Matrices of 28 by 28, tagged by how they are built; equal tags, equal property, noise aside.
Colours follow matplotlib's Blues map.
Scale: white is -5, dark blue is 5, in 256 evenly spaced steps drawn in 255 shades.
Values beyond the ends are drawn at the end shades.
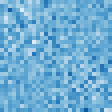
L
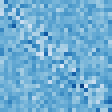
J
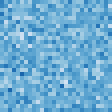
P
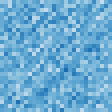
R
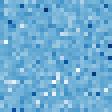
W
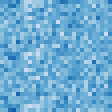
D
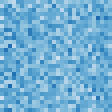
D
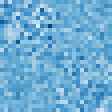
L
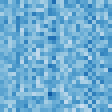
D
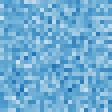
P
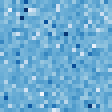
W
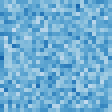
P
